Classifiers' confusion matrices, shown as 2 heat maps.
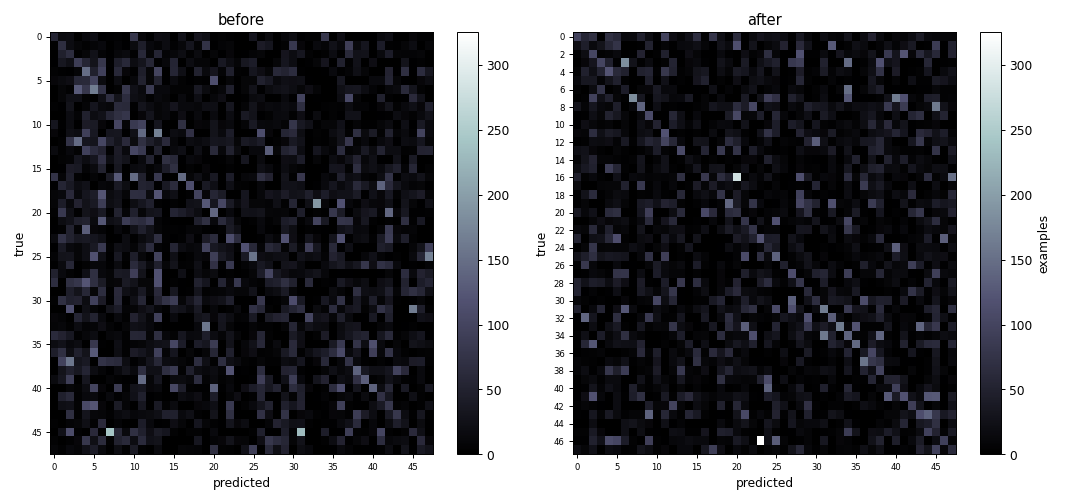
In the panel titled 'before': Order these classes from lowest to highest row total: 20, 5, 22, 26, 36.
22, 5, 26, 20, 36
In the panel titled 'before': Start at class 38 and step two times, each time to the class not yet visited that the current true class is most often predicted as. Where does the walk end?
4
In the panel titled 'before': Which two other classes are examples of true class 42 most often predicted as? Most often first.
5, 4
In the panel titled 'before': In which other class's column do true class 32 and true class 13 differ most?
27
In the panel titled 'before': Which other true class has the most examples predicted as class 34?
0
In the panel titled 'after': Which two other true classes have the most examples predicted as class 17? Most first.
47, 0
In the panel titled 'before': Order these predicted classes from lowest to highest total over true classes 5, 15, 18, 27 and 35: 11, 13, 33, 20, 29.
33, 29, 11, 20, 13
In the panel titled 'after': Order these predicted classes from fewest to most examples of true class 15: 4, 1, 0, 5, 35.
35, 0, 1, 5, 4
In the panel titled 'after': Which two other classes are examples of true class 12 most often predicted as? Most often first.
30, 11
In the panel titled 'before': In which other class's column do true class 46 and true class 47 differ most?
25
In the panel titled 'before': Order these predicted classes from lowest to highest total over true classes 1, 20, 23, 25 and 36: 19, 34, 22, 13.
34, 19, 22, 13
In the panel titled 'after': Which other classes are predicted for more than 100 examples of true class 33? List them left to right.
21, 35, 43
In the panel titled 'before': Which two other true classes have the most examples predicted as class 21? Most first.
19, 37
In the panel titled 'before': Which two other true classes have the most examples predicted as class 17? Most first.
11, 38
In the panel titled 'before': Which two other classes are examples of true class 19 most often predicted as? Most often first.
33, 36
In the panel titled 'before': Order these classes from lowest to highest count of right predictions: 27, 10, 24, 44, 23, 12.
44, 12, 23, 10, 27, 24
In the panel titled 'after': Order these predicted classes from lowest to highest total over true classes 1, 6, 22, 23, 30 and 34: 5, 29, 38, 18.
29, 18, 5, 38
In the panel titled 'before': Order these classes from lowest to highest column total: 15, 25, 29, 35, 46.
35, 25, 46, 15, 29
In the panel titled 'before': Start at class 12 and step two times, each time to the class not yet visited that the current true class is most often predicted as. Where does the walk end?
6
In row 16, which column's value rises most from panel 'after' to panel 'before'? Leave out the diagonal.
10
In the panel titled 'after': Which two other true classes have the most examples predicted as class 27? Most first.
30, 31
